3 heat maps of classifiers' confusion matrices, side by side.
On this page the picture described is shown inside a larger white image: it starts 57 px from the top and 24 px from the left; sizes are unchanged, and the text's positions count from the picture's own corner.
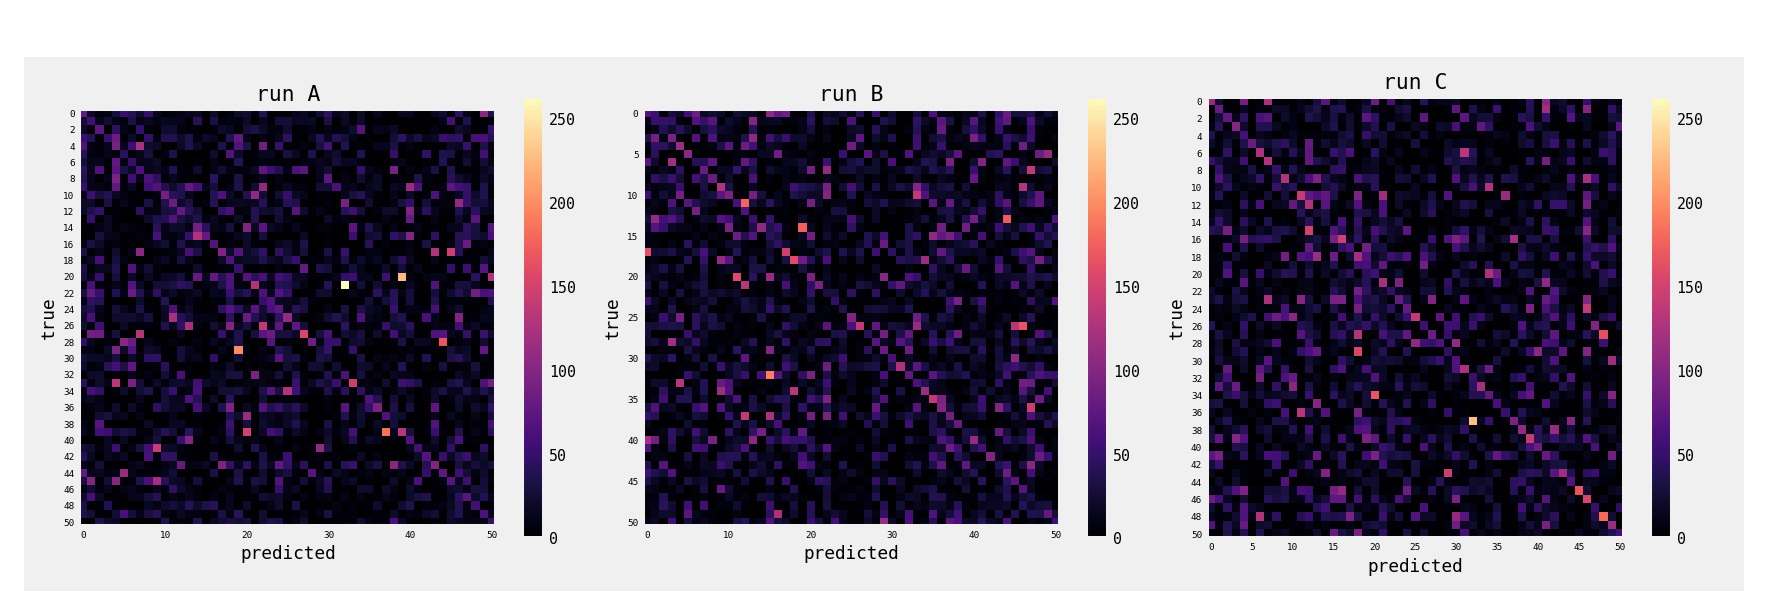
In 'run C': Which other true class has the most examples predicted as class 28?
25
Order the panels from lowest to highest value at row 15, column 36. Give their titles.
run C, run A, run B
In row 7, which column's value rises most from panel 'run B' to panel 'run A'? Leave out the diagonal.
38
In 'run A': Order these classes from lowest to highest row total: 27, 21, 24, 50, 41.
50, 41, 24, 21, 27
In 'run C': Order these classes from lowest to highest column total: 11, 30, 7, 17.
17, 11, 7, 30
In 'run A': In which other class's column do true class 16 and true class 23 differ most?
47
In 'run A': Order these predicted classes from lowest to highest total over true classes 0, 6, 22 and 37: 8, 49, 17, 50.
17, 8, 50, 49
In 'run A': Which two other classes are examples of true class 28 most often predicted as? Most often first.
44, 5
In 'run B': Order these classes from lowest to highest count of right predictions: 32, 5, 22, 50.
22, 50, 32, 5
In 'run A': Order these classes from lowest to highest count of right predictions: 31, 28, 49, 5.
31, 5, 49, 28
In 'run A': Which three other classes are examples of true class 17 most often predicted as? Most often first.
45, 43, 7
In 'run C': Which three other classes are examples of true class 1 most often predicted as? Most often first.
41, 46, 30
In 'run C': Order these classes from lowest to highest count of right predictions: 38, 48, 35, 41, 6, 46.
35, 41, 38, 6, 46, 48
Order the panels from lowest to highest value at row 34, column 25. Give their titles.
run C, run B, run A
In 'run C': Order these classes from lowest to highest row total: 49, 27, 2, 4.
4, 49, 2, 27
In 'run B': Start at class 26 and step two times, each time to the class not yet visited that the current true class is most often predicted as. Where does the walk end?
9
